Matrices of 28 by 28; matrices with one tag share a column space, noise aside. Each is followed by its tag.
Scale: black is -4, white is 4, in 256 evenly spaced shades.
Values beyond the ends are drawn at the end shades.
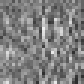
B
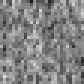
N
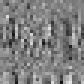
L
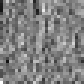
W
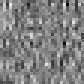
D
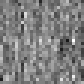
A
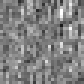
N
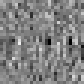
A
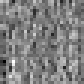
N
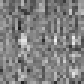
W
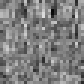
N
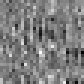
B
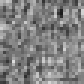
N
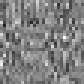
D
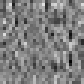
D
